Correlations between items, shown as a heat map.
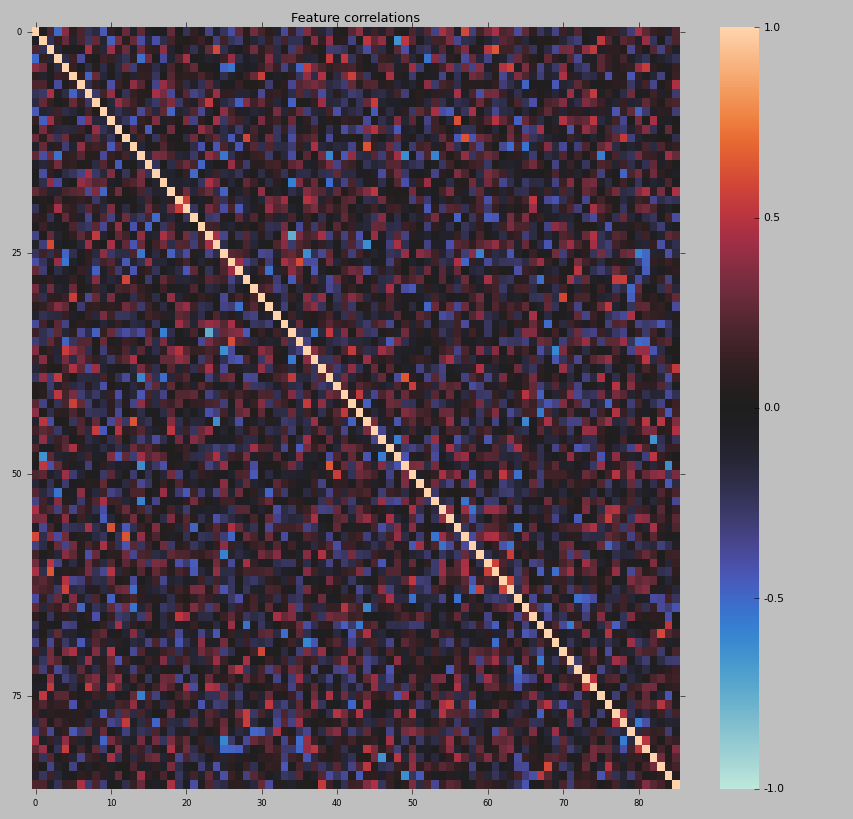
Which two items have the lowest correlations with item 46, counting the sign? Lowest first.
82, 48
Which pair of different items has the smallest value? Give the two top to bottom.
23, 34
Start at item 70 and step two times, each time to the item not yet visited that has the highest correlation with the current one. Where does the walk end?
5
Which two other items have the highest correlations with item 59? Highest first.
63, 38
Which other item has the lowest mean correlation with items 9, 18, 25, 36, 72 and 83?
64
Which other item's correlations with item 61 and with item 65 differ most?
21
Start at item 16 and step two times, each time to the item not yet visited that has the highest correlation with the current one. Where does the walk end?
74
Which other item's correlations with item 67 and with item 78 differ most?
28
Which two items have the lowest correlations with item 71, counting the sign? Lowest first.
67, 11
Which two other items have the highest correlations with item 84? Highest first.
67, 14
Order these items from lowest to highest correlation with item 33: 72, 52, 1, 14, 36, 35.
52, 14, 36, 72, 1, 35
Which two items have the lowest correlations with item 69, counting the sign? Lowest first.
36, 61
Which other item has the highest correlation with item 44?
13
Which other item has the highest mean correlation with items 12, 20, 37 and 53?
31
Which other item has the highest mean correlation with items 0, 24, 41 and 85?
61
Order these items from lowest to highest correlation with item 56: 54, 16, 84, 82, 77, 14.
84, 54, 14, 77, 16, 82
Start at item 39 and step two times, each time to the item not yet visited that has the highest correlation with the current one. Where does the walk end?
1
